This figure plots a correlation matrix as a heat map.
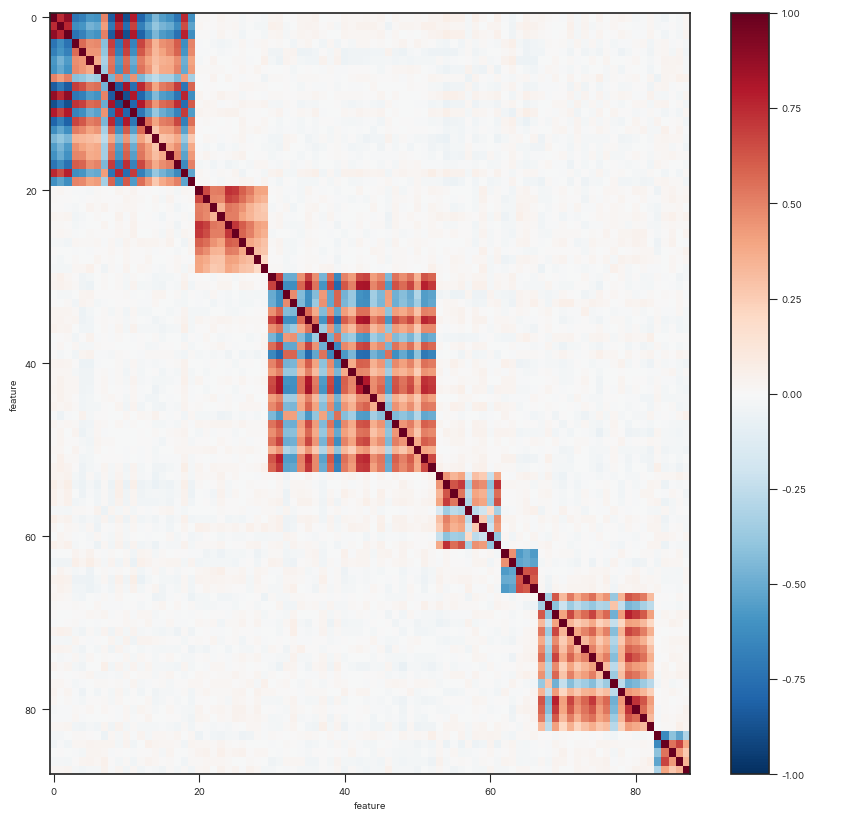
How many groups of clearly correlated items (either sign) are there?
7
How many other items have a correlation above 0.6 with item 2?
5
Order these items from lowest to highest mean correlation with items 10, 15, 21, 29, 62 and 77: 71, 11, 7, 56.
11, 7, 71, 56
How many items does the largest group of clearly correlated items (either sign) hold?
23
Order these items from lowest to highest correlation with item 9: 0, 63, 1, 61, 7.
63, 61, 7, 1, 0
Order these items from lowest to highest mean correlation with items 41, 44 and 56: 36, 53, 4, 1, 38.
4, 1, 53, 36, 38
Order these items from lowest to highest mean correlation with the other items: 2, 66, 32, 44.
32, 2, 66, 44
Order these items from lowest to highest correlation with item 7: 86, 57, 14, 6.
6, 14, 57, 86
